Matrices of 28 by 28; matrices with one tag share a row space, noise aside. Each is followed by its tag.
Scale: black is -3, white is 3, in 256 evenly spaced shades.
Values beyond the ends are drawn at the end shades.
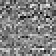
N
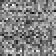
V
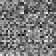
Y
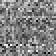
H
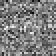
V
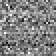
H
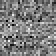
V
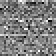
Y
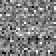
H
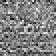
H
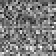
V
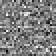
N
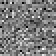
V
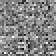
Y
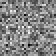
H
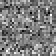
N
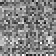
Y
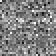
H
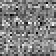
H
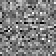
H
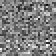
N
